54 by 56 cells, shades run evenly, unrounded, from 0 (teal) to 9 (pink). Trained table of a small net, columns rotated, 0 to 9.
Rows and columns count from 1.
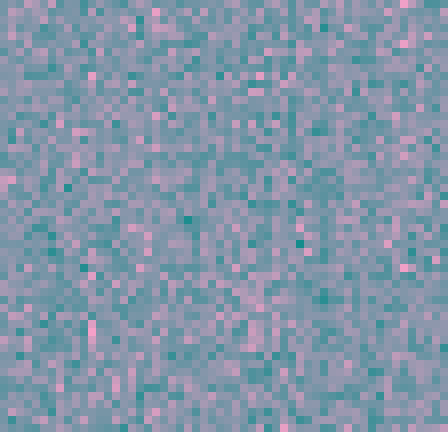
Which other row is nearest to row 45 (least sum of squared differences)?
15
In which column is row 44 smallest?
56
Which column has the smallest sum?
41
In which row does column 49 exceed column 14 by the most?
31
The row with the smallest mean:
38
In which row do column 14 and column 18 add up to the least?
50
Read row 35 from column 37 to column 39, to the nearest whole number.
6 3 5
